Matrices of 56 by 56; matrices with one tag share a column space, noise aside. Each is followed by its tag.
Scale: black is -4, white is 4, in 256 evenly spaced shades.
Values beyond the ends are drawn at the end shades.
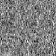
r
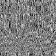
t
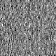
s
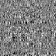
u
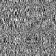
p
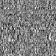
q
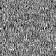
q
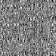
s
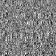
u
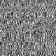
u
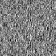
q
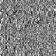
p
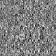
q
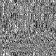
t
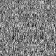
q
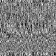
t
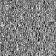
q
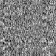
r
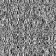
p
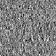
q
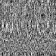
t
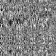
p
